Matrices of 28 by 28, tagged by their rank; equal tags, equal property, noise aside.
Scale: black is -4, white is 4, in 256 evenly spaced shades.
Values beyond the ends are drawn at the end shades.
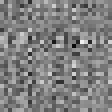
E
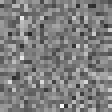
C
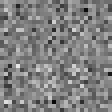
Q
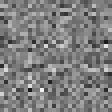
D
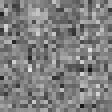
C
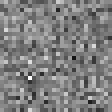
C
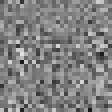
Q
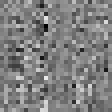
D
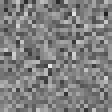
C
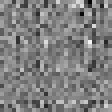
E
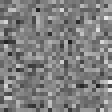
C
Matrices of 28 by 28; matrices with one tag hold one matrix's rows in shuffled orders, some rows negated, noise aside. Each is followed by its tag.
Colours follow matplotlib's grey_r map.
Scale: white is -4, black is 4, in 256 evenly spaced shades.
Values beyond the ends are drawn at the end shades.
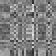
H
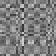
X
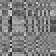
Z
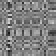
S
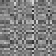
H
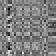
S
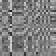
Z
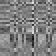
H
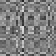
X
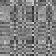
H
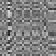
S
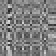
S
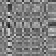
S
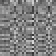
H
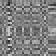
S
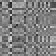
Z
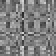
X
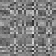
H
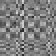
X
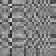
Z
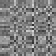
H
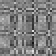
H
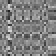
S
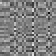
H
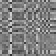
Z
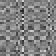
X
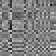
Z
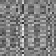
X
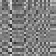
Z
